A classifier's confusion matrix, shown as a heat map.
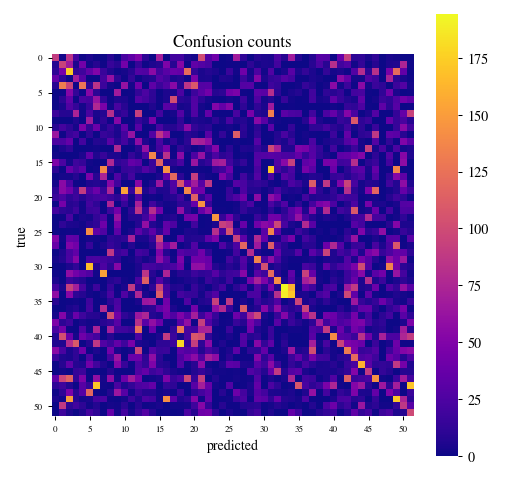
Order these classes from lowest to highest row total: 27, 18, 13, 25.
13, 25, 27, 18
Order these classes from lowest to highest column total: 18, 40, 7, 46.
7, 40, 46, 18
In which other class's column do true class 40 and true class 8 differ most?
31
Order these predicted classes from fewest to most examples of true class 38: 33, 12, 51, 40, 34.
33, 34, 40, 51, 12
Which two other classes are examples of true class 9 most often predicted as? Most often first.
43, 5
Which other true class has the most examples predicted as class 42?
46
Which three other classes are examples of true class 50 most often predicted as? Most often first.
1, 44, 21
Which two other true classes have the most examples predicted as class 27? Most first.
36, 31
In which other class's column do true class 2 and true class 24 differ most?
19
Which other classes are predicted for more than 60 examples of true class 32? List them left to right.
13, 29, 36, 37, 45
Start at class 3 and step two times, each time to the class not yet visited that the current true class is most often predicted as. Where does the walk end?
5
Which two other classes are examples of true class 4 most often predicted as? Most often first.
1, 20
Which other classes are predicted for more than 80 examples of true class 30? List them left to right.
5, 44, 48
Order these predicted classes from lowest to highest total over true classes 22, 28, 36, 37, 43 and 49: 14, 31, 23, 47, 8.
47, 31, 23, 14, 8
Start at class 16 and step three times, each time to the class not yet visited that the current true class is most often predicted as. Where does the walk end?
6
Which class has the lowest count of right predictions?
10
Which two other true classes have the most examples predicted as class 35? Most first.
47, 23
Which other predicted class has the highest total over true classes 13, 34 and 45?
32
